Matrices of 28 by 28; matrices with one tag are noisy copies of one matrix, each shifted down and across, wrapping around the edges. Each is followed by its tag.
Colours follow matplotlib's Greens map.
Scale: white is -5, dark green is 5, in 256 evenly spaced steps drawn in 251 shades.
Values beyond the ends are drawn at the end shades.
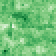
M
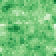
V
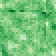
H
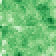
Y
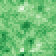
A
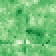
M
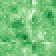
Y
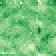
V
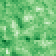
H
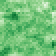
V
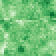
Y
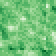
H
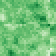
Y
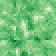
H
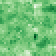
V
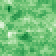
V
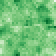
Y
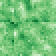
H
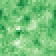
A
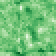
H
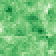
Y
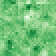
A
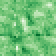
H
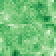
Y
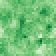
A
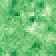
A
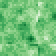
Y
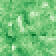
H
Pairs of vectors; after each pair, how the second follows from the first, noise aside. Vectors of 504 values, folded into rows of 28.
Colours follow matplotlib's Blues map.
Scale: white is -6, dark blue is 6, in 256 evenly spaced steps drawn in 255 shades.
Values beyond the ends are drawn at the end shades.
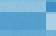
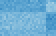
negated, shrunk.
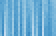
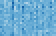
reversed, negated, partly zeroed.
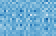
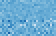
reversed, negated, partly zeroed.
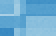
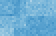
negated, shrunk.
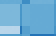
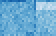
reversed.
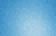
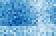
wrapped around, negated, scaled up.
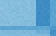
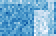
wrapped around, negated, scaled up.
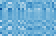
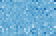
reversed, negated, partly zeroed.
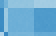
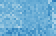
reversed, negated, partly zeroed.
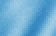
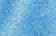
reversed, negated, shrunk.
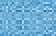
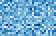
reversed, scaled up.
